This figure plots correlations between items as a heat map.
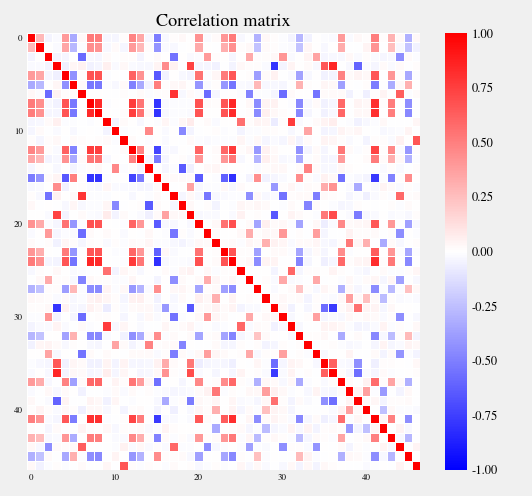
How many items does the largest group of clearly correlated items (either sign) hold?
18
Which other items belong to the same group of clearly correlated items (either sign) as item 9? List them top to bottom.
25, 31
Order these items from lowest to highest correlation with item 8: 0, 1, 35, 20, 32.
32, 35, 1, 0, 20
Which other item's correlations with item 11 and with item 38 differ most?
46
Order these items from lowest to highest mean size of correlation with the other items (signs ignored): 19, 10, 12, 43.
10, 19, 43, 12
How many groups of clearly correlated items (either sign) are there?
7
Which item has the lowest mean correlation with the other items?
15
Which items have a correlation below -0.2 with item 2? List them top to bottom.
6, 17, 44
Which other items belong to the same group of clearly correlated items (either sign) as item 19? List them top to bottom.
3, 16, 29, 35, 36, 39
